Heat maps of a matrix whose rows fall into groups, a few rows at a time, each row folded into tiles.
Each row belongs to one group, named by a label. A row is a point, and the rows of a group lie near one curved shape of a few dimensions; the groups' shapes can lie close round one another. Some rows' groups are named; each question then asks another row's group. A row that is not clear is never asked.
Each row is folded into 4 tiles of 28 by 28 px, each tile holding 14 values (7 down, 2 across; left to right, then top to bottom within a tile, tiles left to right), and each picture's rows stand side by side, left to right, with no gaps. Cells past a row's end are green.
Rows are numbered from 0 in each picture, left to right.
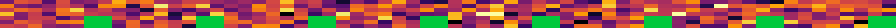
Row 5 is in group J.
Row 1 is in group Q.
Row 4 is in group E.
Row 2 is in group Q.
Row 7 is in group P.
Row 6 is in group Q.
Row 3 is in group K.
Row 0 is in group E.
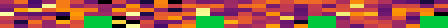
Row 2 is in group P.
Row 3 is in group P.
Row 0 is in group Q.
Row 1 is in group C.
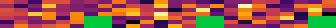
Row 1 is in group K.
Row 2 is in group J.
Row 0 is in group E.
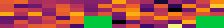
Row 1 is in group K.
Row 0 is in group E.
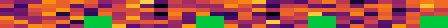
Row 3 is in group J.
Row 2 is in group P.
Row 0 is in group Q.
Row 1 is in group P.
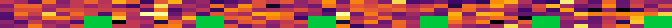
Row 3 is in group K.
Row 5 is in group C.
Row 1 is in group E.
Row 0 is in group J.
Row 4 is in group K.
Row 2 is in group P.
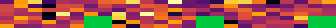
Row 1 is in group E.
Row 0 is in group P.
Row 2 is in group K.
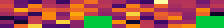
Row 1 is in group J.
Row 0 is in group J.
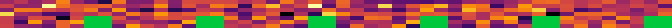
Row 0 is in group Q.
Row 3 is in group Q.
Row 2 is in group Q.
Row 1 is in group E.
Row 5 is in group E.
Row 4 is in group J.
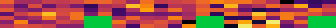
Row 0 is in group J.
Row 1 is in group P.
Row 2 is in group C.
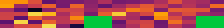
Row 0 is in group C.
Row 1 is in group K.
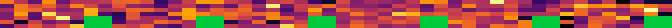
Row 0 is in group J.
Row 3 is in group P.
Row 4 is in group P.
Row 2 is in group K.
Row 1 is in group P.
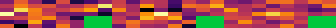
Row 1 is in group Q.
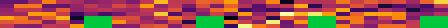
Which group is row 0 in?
P
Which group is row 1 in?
P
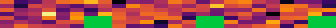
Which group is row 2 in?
P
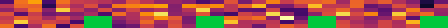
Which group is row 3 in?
P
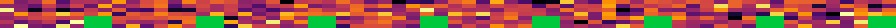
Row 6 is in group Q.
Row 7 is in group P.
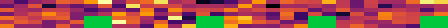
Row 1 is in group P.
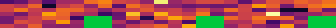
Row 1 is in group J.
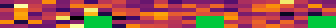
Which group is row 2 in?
Q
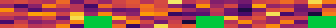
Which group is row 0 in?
E
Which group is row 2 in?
Q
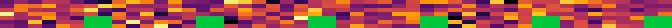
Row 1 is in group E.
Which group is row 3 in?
P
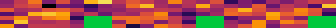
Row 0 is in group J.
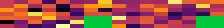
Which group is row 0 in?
K
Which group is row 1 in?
Q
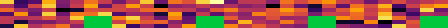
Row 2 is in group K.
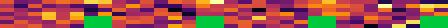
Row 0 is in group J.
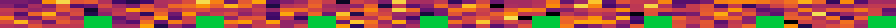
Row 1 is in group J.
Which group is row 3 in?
K
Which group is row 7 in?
K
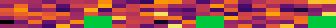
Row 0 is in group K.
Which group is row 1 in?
K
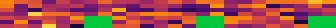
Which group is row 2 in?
P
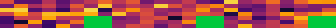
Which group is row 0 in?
K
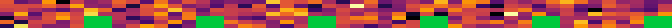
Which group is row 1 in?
Q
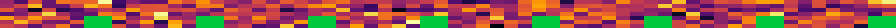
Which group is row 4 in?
J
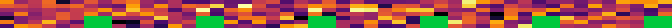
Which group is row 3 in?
J
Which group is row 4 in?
P
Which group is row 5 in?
Q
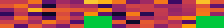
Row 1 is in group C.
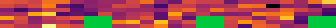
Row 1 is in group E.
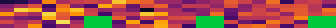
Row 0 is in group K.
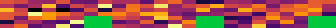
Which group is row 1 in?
K
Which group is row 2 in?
J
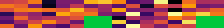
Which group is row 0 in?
P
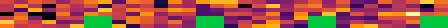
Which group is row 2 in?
Q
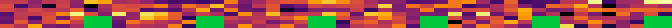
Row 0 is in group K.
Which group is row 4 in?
E
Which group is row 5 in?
P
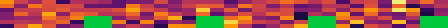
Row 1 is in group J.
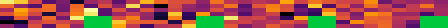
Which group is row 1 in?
P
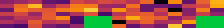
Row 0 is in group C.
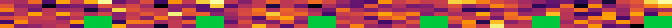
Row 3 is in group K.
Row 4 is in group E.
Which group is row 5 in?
J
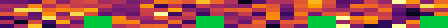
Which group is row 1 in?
Q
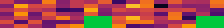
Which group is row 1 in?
P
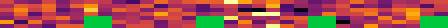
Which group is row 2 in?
E
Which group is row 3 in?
K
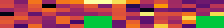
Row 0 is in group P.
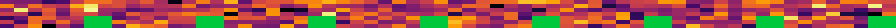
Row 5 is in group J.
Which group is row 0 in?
J
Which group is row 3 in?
K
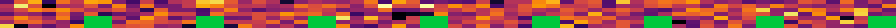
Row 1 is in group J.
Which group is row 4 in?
J
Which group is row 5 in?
K
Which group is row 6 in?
K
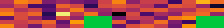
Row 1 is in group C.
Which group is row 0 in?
P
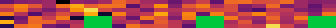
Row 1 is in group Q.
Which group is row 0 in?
C
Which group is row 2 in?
E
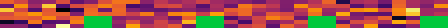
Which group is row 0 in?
K
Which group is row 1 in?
E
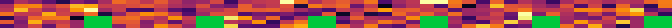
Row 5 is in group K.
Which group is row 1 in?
E
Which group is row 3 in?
P
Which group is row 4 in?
Q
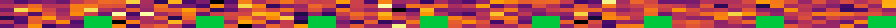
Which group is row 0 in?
J
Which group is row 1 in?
E
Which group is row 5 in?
J
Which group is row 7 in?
K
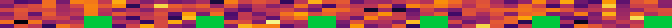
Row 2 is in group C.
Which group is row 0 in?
J
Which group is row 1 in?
Q
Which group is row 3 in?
Q
